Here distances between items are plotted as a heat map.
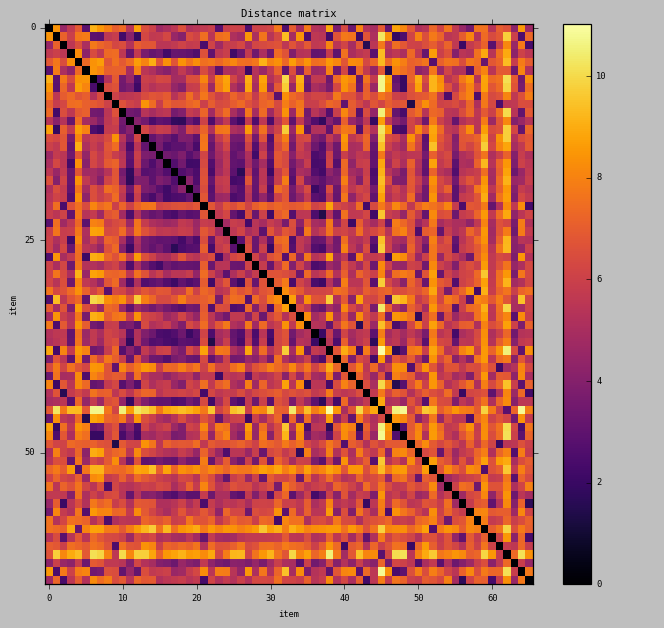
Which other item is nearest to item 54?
8
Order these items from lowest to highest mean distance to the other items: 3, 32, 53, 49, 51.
3, 51, 53, 49, 32
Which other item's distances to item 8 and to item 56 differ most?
65
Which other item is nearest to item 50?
34
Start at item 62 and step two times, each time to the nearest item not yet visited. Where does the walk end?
40
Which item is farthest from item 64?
45
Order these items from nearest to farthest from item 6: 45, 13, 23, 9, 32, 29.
13, 9, 23, 29, 32, 45
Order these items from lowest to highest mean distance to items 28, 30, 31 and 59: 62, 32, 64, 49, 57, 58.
58, 64, 49, 57, 32, 62
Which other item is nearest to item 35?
42
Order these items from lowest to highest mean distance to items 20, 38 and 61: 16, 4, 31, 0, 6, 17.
17, 16, 6, 31, 0, 4
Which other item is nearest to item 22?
37
